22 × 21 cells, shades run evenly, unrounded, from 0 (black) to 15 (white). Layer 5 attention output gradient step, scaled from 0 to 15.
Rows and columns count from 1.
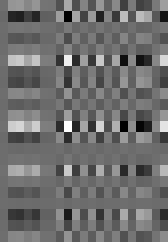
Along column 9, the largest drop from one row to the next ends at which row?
13
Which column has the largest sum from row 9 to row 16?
9
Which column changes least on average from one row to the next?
1
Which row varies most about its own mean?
12
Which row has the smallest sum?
2
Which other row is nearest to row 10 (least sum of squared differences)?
4
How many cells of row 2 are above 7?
7
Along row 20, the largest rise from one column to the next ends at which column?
10
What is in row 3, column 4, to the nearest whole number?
7
